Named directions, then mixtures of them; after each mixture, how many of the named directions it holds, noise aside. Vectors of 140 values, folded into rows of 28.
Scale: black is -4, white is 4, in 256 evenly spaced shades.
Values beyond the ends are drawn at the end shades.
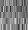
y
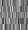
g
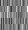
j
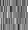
two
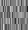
three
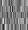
one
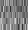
one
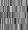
two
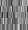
three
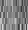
two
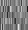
two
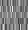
one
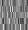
one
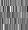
three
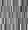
two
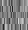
one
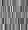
one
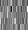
three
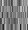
two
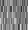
three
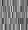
one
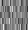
two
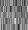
two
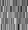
three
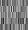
three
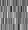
three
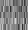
one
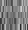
two
